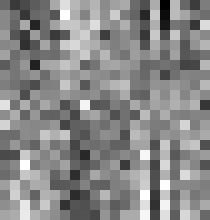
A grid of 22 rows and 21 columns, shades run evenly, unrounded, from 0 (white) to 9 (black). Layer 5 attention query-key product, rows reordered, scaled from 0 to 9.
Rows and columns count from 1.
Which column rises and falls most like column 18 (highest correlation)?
16
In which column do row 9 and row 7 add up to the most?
4
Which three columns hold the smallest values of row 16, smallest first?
15, 3, 17
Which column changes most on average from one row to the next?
7
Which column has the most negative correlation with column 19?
8
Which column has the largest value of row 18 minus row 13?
1
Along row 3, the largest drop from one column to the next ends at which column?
21
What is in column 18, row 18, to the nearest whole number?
5
